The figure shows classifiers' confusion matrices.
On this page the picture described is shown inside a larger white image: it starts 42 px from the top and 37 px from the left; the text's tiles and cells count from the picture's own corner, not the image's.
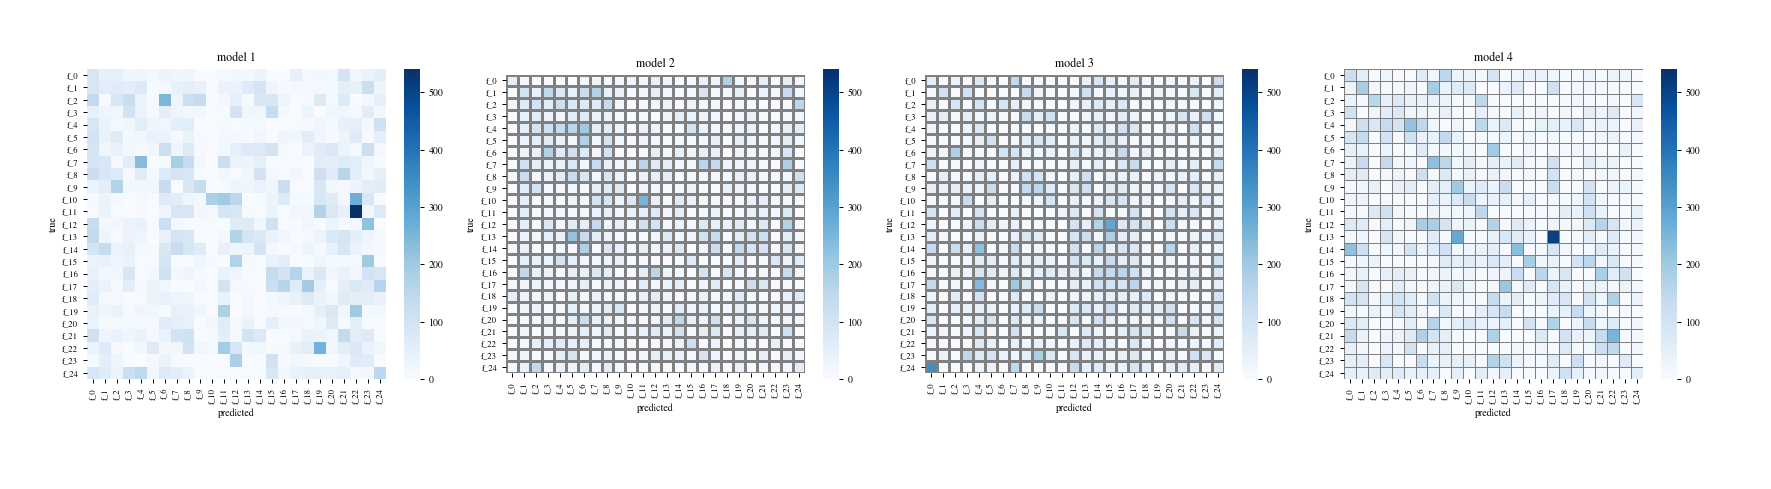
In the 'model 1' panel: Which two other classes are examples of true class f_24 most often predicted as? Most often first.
f_4, f_3
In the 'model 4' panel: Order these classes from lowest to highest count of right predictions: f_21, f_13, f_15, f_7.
f_13, f_21, f_15, f_7
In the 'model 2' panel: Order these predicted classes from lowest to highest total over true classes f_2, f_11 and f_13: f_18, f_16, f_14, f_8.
f_18, f_14, f_16, f_8
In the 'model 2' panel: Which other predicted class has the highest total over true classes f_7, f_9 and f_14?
f_23
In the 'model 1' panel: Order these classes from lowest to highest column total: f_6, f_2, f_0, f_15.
f_2, f_15, f_6, f_0
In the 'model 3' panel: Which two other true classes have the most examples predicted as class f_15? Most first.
f_12, f_13
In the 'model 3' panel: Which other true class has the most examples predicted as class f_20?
f_14
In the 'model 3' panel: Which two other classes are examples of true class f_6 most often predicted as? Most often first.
f_2, f_16
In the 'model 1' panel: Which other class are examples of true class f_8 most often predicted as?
f_21
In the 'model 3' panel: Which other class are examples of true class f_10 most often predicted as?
f_3
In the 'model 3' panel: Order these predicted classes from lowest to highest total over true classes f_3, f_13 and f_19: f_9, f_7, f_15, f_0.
f_7, f_0, f_9, f_15
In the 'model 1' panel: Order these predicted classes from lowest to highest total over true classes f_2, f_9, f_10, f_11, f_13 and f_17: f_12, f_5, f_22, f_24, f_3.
f_5, f_3, f_24, f_12, f_22
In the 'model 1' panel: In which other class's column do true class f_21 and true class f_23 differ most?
f_12
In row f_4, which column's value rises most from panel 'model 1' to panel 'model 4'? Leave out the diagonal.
f_5
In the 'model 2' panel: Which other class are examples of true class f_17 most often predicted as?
f_20
